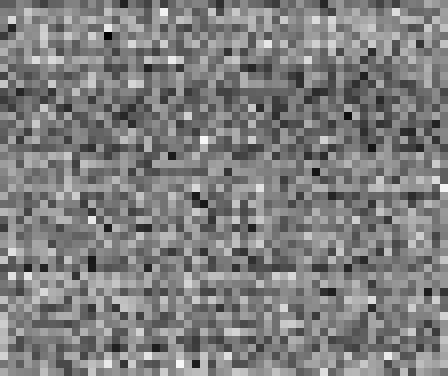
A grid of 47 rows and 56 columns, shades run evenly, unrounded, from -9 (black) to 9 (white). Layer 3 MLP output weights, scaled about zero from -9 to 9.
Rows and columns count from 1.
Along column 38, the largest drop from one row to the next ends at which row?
42
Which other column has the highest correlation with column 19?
41
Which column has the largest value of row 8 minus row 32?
22
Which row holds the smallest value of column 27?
28
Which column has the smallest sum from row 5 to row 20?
46
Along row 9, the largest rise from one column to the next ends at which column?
24
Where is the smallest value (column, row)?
14, 5
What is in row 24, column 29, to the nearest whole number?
-2
